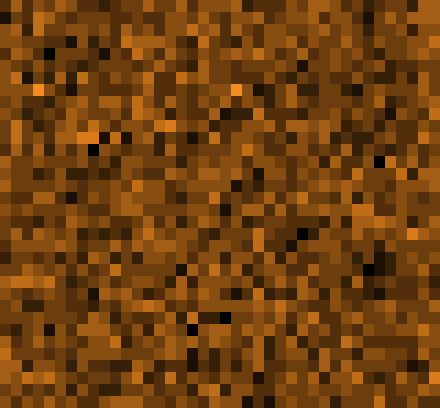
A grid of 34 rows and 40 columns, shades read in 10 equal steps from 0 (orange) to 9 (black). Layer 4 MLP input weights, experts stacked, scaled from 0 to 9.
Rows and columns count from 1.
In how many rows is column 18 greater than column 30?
21
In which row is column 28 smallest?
17
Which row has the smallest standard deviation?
6
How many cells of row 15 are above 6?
6
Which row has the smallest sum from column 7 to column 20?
11
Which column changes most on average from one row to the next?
18
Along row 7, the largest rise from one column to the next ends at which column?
3
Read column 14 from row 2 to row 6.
6 4 3 4 5
